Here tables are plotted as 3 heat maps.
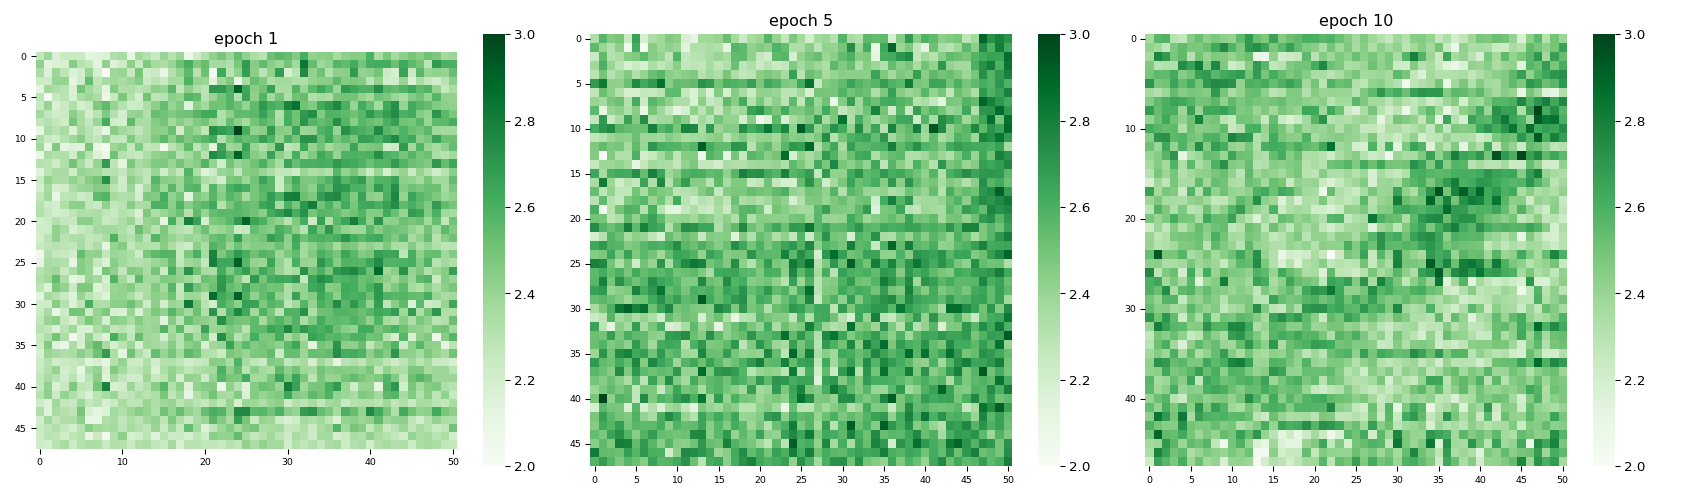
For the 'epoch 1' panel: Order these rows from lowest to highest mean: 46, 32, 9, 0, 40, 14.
46, 14, 0, 40, 32, 9
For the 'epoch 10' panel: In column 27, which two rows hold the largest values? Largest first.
20, 28
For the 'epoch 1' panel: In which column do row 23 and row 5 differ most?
18
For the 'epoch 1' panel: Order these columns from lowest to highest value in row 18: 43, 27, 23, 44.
23, 44, 27, 43
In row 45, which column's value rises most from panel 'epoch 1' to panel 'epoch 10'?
30
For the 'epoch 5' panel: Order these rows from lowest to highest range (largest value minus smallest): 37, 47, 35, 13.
47, 35, 37, 13
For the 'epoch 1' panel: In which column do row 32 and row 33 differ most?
15
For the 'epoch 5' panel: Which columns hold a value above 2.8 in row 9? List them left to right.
30, 48, 50
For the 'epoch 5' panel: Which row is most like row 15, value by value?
36
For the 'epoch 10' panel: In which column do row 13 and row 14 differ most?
45
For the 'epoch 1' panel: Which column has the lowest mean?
0
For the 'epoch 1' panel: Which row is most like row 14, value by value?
45
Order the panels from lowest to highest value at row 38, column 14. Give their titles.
epoch 1, epoch 5, epoch 10
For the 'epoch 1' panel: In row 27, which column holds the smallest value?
4
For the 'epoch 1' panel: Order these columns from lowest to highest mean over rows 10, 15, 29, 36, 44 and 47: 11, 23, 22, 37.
22, 11, 23, 37
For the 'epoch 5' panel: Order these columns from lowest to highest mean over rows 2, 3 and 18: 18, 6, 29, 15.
15, 18, 6, 29
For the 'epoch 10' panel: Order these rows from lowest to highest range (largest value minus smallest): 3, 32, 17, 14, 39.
39, 14, 32, 3, 17
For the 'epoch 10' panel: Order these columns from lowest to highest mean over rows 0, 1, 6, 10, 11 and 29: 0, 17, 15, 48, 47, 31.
31, 48, 0, 17, 15, 47
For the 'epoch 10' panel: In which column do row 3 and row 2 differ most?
13
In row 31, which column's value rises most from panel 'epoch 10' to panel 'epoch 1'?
21
